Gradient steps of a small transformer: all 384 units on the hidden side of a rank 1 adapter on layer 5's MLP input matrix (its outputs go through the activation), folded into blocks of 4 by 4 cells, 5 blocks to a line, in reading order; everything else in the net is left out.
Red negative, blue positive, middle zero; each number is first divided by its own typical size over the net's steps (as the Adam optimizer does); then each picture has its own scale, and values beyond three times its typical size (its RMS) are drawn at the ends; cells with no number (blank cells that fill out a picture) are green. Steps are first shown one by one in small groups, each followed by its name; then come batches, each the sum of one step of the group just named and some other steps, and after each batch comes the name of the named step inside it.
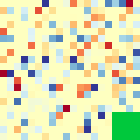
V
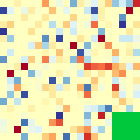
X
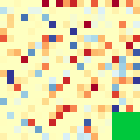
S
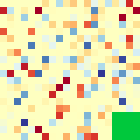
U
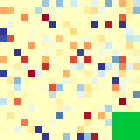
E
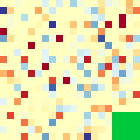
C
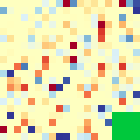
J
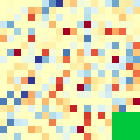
U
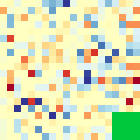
E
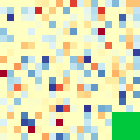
V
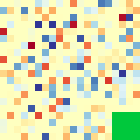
C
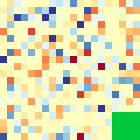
J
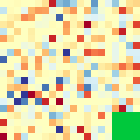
X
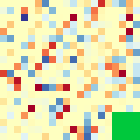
V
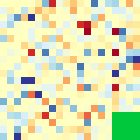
S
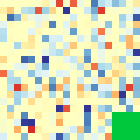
V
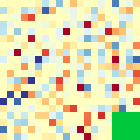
X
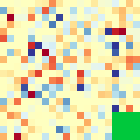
C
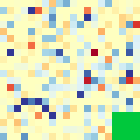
C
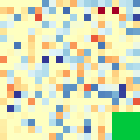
V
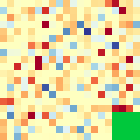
C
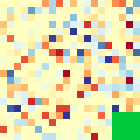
S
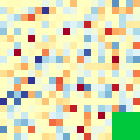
X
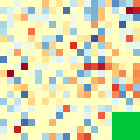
X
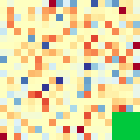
E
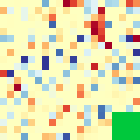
V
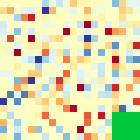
E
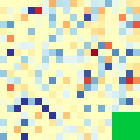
U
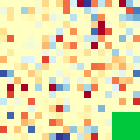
J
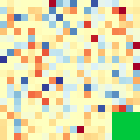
C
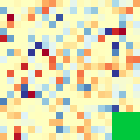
X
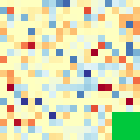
C
